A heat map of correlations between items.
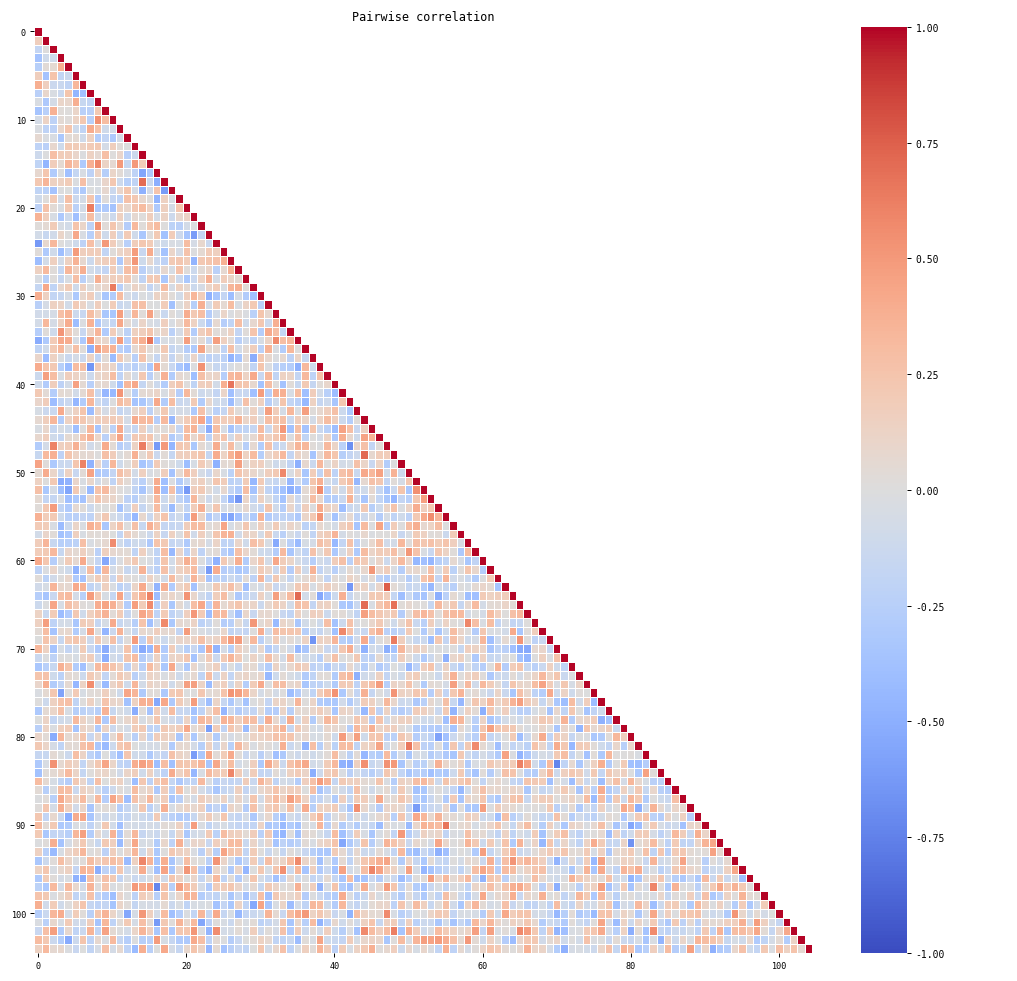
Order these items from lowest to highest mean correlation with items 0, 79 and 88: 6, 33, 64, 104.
64, 33, 6, 104
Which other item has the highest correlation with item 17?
14
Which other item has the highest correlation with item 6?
49
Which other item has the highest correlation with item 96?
53
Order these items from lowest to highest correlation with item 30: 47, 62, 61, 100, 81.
47, 100, 81, 61, 62
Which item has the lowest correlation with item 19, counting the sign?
16
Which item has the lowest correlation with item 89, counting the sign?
4
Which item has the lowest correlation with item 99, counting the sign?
29
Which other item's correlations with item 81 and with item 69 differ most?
37
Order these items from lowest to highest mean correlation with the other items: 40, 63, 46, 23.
23, 40, 63, 46
